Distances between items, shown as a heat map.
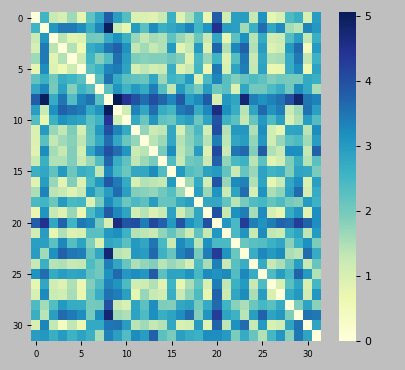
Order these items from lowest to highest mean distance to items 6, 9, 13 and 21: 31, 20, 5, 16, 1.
5, 16, 1, 31, 20
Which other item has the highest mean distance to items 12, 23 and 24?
8
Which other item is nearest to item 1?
10
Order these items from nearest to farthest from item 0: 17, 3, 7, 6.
3, 17, 6, 7
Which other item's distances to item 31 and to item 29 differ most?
25
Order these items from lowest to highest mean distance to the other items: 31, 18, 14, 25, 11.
14, 11, 18, 31, 25
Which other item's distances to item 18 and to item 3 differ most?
30
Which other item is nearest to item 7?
22
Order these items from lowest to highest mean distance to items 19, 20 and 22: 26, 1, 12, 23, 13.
26, 12, 13, 23, 1
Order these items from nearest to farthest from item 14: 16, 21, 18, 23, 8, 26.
26, 16, 21, 18, 23, 8
